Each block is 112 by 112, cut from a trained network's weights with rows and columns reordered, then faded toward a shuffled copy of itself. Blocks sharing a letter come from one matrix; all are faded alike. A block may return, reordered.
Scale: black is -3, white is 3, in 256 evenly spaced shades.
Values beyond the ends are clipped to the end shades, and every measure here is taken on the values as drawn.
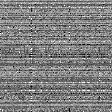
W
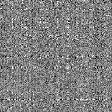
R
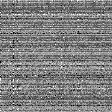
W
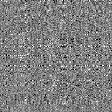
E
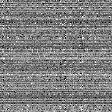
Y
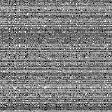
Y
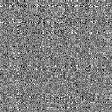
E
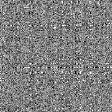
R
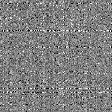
E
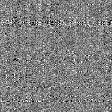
R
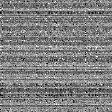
Y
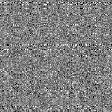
E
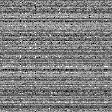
W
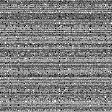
Y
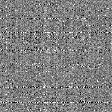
E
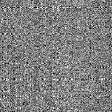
R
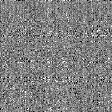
E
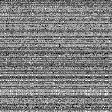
W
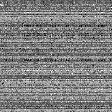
W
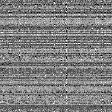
W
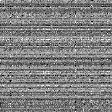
W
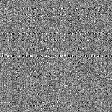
R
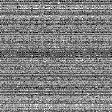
W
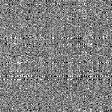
R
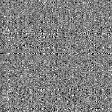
E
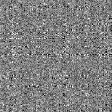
E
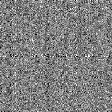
R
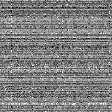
W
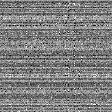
Y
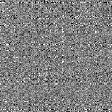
E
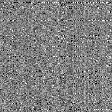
E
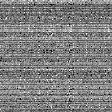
Y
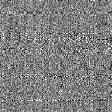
R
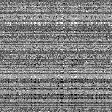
W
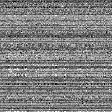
W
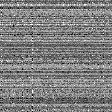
W
